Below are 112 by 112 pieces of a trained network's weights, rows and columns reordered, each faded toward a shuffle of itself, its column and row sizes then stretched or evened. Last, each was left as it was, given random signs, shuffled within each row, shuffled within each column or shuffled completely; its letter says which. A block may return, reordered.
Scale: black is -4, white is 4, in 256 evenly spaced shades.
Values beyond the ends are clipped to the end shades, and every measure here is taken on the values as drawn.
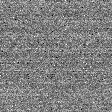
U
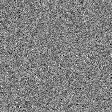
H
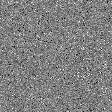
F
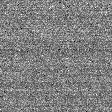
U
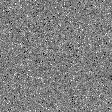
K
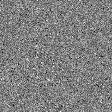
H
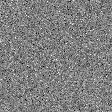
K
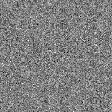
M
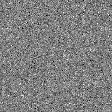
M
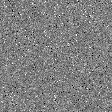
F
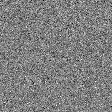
K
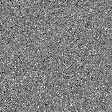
F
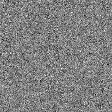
H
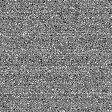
U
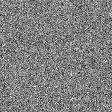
M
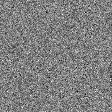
H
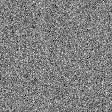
F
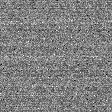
U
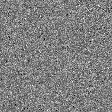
F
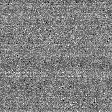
M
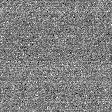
U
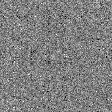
M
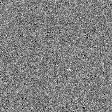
H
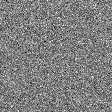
K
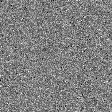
F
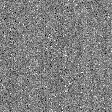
F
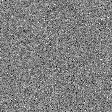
F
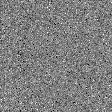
F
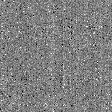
M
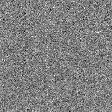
M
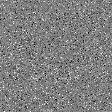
H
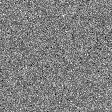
K
